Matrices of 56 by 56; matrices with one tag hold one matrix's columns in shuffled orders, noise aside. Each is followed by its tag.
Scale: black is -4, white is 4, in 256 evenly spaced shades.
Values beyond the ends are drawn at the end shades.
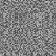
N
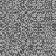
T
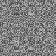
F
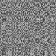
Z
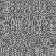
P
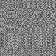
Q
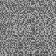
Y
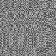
Q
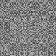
Z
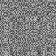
Z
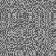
N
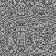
F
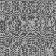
P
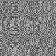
P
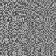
Z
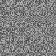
F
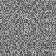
Y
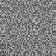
Y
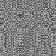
Q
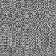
Q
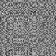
Z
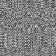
Q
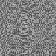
Y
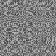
F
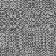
Q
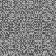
T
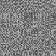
N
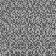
Y
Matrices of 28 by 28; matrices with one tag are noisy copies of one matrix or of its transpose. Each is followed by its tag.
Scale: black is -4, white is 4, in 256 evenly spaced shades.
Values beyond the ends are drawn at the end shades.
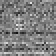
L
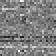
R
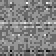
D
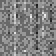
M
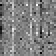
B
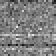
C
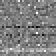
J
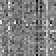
R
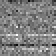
C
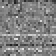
C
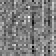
L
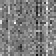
R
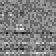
L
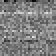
B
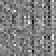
L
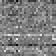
C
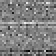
D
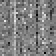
M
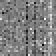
J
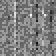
M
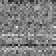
C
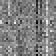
R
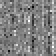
L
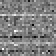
M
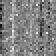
B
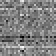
R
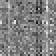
R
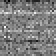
B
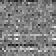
C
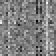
R
